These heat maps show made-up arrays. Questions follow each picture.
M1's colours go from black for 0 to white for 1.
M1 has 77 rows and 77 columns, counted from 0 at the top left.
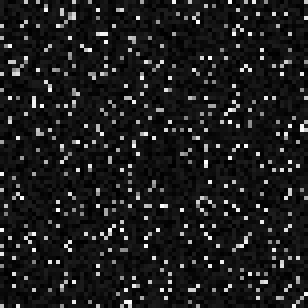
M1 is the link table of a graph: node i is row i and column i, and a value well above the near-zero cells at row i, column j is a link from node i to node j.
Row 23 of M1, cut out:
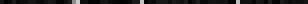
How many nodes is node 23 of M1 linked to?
4
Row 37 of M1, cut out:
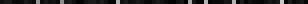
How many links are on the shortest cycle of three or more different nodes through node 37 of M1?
3
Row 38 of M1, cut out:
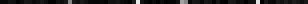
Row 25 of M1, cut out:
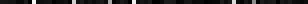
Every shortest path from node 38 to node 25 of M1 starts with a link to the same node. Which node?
node 45
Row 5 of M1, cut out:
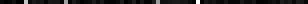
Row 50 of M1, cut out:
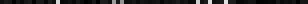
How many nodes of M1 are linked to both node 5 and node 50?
1
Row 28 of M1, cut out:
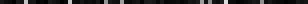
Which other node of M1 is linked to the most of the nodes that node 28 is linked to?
node 14
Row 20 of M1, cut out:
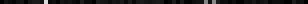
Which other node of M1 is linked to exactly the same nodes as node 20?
node 1
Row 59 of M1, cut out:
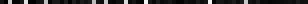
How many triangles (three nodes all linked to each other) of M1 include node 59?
4
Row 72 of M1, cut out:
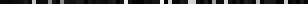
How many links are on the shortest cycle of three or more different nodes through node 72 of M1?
3
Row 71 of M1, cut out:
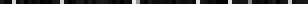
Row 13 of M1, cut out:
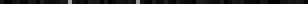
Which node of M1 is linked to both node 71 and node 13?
node 34
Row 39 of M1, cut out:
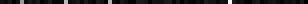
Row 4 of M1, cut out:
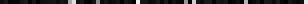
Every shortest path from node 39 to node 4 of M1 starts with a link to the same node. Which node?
node 16
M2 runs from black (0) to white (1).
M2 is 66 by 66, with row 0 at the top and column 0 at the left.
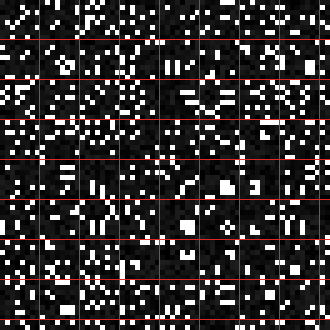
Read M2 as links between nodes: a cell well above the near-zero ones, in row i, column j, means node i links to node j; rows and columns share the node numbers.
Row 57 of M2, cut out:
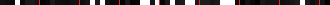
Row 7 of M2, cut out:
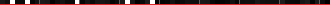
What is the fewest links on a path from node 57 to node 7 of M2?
4
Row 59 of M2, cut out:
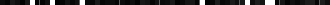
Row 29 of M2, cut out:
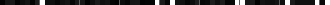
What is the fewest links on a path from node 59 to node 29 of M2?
4
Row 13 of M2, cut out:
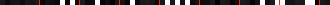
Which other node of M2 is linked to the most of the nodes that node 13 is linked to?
node 24
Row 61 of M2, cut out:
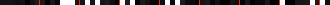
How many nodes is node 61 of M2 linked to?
12
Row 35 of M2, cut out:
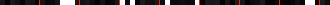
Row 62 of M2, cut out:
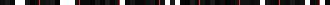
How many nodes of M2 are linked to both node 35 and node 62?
6
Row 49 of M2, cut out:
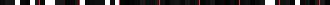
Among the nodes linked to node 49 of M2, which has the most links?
node 3
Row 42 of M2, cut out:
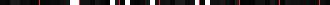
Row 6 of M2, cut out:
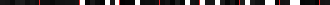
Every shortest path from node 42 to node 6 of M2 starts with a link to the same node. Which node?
node 14
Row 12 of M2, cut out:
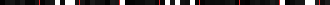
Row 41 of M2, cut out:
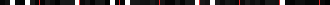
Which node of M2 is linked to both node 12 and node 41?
node 56
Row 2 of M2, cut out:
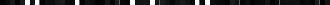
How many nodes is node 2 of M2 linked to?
7
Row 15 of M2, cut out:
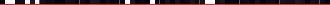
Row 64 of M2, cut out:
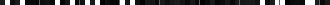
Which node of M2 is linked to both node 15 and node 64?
node 1
